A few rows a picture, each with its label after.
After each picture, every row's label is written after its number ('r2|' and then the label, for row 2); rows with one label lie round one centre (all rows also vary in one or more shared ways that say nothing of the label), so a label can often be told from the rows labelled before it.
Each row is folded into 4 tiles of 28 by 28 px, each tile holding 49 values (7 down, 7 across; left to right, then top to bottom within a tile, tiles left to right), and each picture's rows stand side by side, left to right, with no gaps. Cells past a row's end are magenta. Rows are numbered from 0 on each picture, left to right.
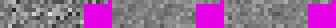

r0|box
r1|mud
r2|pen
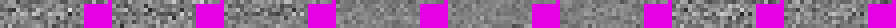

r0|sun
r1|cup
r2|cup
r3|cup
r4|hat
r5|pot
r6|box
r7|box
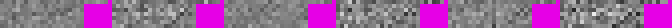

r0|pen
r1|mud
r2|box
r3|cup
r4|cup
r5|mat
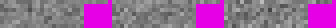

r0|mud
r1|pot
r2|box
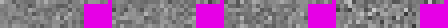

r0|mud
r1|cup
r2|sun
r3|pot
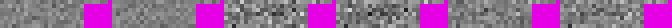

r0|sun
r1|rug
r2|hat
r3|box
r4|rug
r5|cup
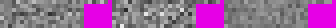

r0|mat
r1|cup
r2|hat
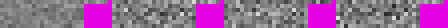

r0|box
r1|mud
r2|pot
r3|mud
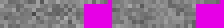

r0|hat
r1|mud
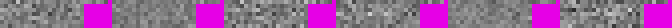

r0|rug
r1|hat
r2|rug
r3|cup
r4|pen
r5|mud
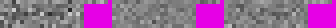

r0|mat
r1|pen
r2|pot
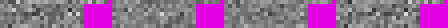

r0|sun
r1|sun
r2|sun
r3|mat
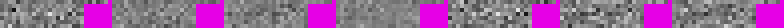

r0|cup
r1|rug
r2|mud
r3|mat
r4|box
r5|mat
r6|box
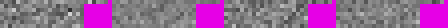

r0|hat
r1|box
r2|pen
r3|box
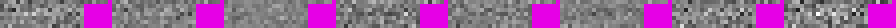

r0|mat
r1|box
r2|mat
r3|hat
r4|cup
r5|mud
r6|rug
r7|cup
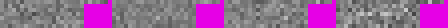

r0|box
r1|sun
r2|pot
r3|pot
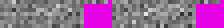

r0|box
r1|pot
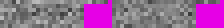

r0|box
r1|cup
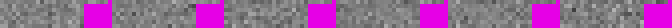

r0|mud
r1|cup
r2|pen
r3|cup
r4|pen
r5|box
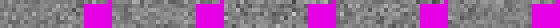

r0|cup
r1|mat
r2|pot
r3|mat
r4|mat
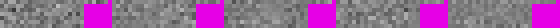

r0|box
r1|box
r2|hat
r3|mat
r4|hat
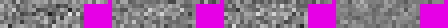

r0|mud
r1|pot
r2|pen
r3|mat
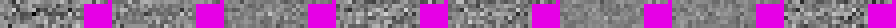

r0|box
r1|box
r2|mat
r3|pot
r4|pen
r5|hat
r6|rug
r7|rug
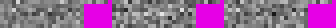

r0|pen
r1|cup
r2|pen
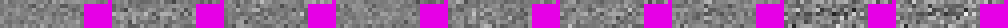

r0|cup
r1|rug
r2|sun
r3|mat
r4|pot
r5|rug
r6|rug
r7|cup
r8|rug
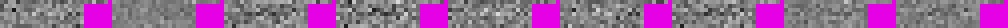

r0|box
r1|pot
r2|box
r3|cup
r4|sun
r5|hat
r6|cup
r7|cup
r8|rug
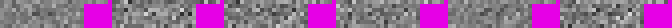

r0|mat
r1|pot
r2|cup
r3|sun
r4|mud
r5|mat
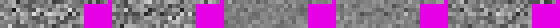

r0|rug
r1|mat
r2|hat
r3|mud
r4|box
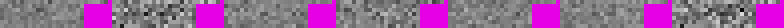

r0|sun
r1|mat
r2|rug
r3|mat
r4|pen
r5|sun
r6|hat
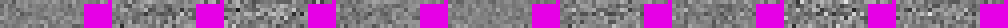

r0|mat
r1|box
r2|mud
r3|box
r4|pen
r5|cup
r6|pen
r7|cup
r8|pot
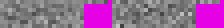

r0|box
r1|mud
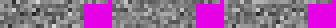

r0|box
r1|mud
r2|box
